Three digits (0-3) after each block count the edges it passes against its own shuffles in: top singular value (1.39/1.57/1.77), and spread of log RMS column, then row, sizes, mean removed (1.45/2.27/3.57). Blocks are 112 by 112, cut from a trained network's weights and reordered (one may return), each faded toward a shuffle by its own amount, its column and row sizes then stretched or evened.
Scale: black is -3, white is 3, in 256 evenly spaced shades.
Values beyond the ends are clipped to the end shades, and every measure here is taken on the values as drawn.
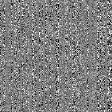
2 3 0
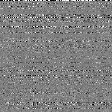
3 1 3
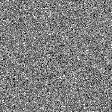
1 1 0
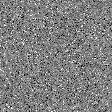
0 0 0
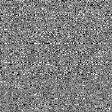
0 1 3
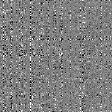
2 3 2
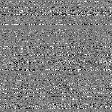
0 1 3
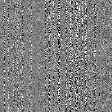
1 3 0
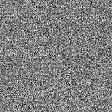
3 0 1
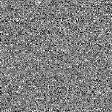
0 1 2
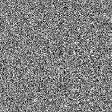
1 1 1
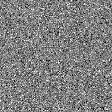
2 0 1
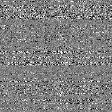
0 1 3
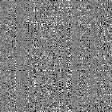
1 3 2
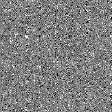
3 2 0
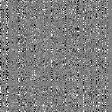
0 3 2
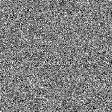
2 0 1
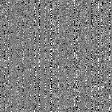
0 3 1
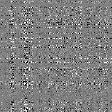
0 3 3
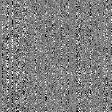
0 3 1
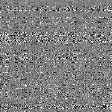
0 2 3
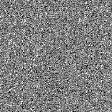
2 1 0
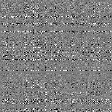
2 2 3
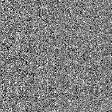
0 2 0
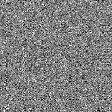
2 1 1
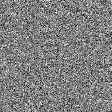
1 1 0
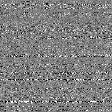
2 0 3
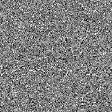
3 1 1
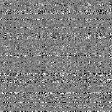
1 2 3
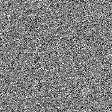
0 1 1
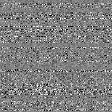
0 1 3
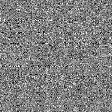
1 0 2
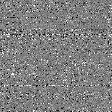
1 1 2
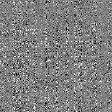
0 3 2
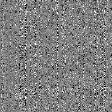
0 3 1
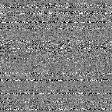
1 0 3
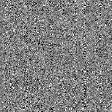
2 2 1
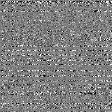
0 2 3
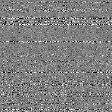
1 1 3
